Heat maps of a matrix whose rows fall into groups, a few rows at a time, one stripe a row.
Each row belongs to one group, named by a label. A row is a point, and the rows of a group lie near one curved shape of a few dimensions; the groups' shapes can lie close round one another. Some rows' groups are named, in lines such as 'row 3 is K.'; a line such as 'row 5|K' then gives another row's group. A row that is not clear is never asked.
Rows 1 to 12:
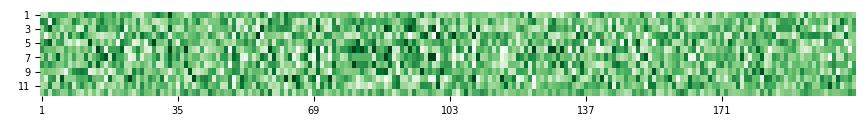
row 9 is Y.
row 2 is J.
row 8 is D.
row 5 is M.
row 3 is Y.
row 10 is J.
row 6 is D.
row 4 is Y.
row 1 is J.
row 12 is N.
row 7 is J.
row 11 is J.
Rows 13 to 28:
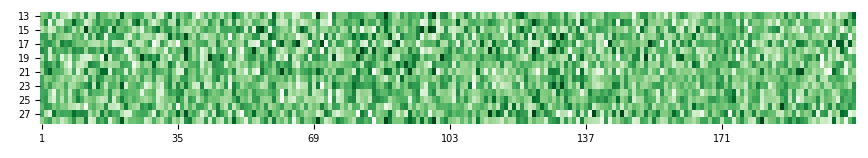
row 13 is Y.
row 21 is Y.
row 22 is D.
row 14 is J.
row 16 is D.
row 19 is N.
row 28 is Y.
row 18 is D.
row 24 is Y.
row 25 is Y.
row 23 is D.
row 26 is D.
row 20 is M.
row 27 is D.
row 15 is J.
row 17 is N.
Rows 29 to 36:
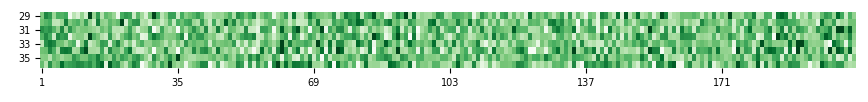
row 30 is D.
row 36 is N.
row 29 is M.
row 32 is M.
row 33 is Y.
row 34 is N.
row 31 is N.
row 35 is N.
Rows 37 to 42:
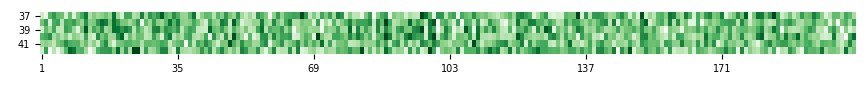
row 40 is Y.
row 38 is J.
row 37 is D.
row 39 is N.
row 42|J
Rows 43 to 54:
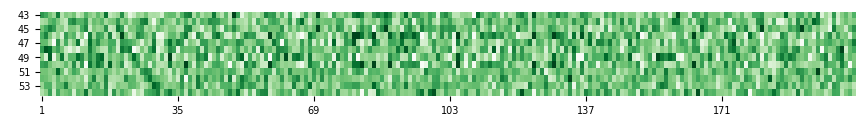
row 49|N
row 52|D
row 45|Y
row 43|J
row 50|D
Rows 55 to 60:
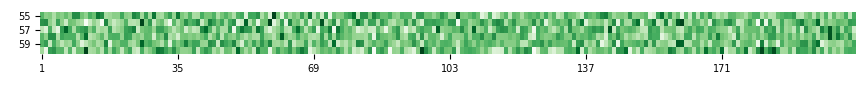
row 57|J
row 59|N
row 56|N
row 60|D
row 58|N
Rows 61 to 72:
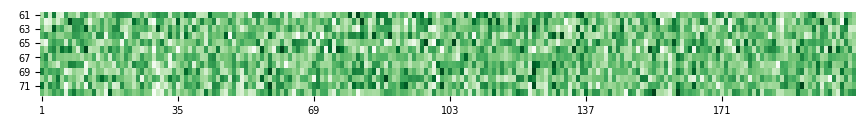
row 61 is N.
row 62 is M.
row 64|D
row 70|J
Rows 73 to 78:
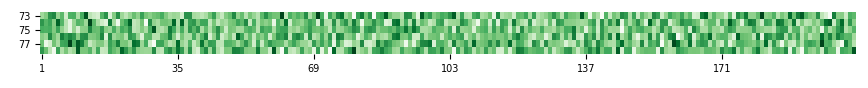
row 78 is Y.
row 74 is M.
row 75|M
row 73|Y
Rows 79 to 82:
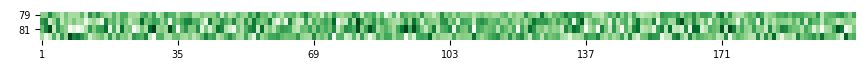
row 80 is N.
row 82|M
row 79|D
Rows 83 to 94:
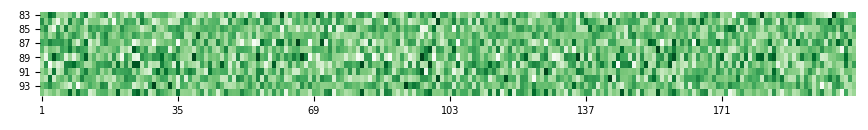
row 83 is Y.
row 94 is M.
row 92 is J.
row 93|M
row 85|Y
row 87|N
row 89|D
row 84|J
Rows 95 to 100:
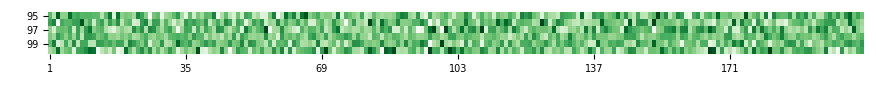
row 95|N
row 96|D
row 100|Y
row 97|Y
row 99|Y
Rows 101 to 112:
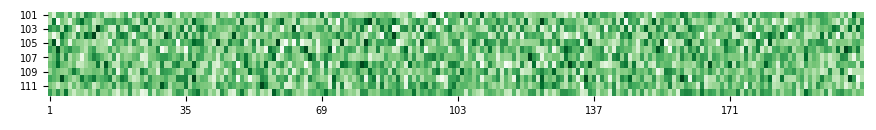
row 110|D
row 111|N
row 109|M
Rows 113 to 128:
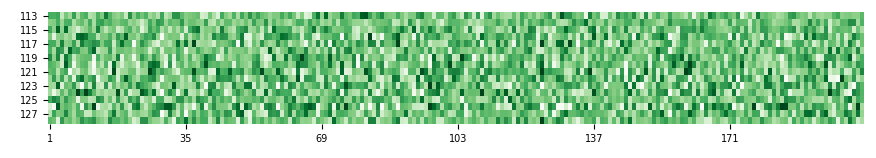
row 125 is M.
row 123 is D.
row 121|N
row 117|D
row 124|M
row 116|M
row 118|N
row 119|N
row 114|D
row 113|D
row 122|M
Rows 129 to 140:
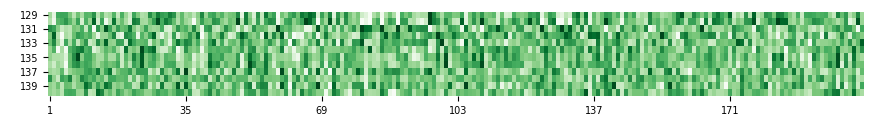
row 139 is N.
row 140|Y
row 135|J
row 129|D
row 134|J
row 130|D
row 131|D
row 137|N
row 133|Y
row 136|J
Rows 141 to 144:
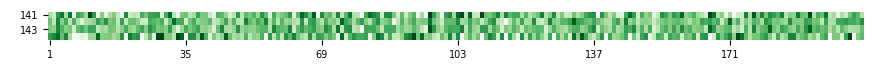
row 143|Y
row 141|Y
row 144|M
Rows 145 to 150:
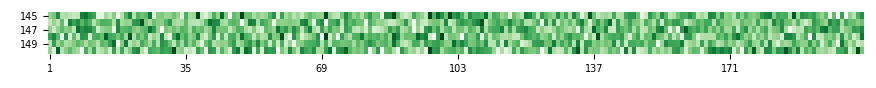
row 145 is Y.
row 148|Y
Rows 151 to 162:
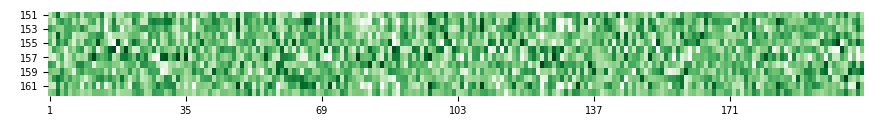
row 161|D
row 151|J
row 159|M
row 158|J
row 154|J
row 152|D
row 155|M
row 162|D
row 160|Y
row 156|M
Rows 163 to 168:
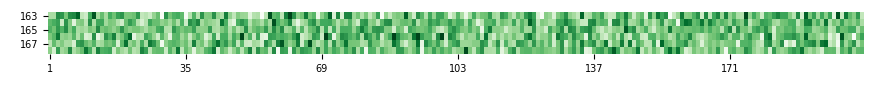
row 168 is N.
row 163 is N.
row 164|J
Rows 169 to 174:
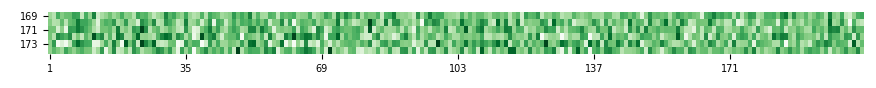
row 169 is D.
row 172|J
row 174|D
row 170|M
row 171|J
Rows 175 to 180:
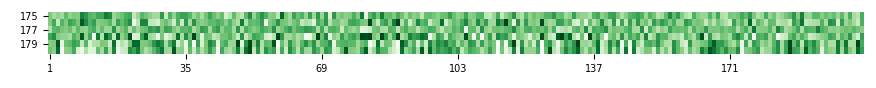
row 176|D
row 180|D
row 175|N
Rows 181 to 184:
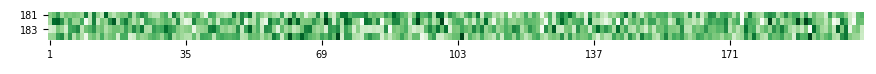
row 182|Y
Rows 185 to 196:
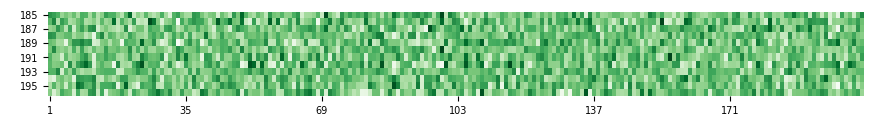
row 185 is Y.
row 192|J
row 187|Y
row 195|M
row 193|D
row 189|J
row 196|D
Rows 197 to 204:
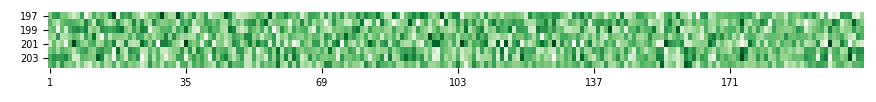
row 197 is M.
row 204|N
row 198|Y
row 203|M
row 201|M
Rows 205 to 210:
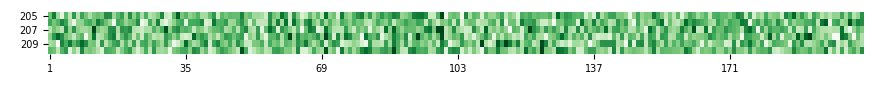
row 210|J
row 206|M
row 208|Y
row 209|D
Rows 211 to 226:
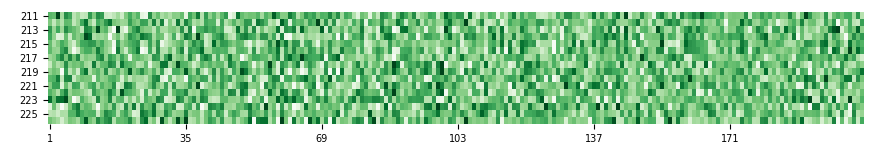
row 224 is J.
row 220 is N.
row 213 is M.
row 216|M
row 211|J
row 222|J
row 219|Y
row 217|Y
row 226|N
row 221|J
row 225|M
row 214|Y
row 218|J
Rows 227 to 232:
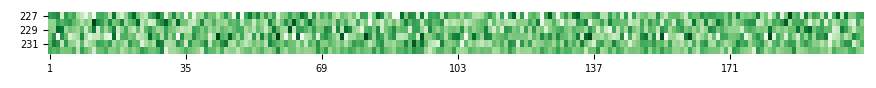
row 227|D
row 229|Y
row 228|J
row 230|N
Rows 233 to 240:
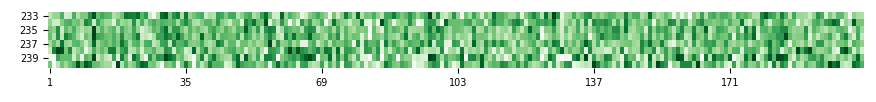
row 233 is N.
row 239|D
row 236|J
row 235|J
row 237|N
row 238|Y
